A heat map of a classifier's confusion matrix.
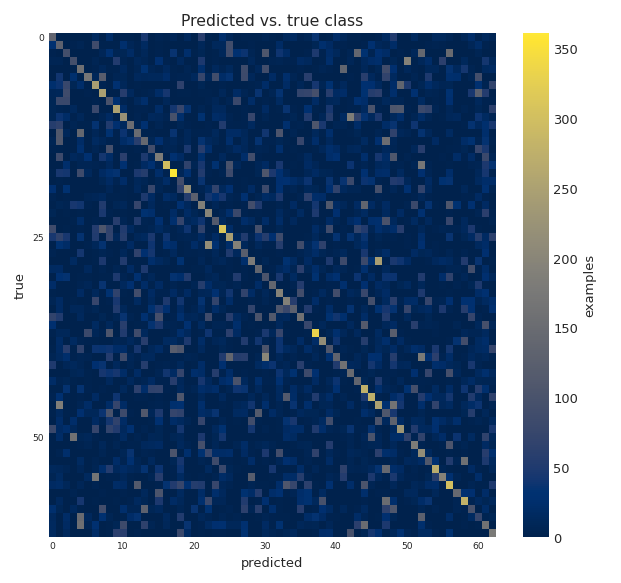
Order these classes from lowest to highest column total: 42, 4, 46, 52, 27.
42, 27, 4, 46, 52
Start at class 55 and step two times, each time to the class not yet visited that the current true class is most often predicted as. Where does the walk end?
49
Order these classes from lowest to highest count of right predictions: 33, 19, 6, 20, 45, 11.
20, 11, 33, 19, 6, 45
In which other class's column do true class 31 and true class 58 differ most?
47
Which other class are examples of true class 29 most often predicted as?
59
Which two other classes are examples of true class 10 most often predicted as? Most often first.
42, 17
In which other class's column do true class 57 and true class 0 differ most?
15
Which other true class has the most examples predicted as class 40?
32
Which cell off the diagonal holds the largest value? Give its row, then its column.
28, 46
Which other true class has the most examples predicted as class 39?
21
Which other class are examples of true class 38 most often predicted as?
58
